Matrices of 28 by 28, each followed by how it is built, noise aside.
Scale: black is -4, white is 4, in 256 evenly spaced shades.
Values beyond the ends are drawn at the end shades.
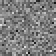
noise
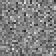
noise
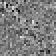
block diagonal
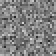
repeating rows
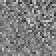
upper triangular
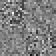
block diagonal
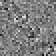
block diagonal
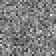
noise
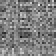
blocks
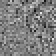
upper triangular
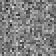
noise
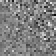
upper triangular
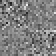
block diagonal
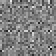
low rank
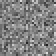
repeating rows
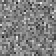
noise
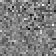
upper triangular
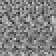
repeating columns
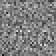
repeating columns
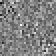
block diagonal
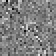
block diagonal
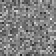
noise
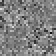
block diagonal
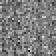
repeating rows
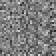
repeating rows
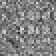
blocks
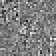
block diagonal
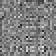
low rank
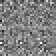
repeating columns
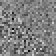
lower triangular
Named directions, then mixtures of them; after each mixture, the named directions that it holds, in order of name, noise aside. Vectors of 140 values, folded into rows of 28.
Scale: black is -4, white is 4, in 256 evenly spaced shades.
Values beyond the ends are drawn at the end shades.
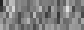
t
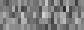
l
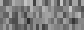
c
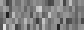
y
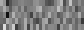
y.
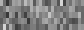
c, y.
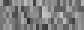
c, l.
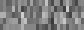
l.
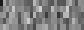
c, t, y.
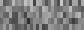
c.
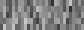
c, l, y.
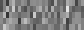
l, t, y.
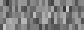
l, y.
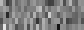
y.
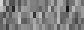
l, t.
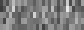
c, l, t.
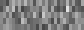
c, l, t.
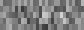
c, l.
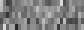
c, t, y.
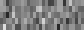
y.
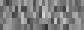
c, l.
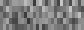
c.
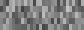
c, l, t.
